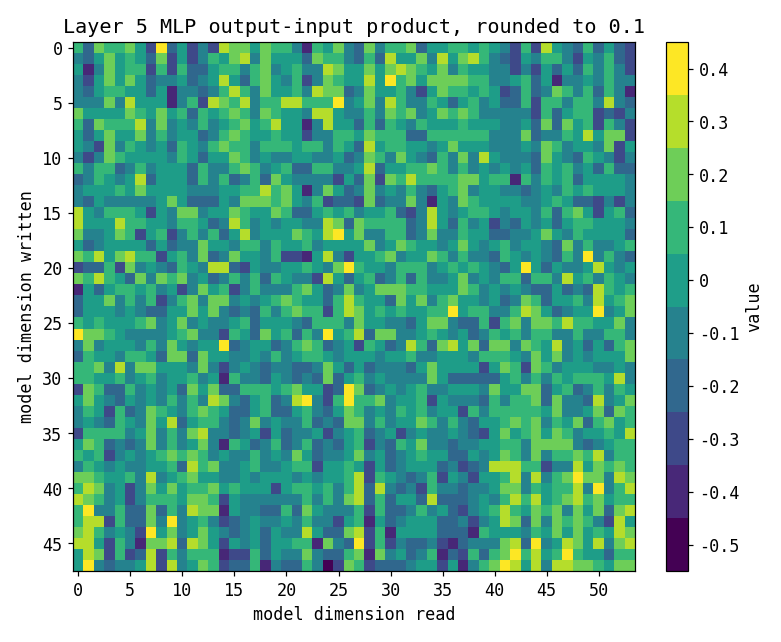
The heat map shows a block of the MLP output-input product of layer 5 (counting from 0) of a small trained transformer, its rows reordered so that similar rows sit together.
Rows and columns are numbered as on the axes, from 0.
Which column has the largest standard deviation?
24
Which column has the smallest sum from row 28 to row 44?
28
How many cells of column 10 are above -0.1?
30
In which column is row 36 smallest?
14
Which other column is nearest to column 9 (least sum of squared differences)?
41
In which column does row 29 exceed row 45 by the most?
6
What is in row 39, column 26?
0.1
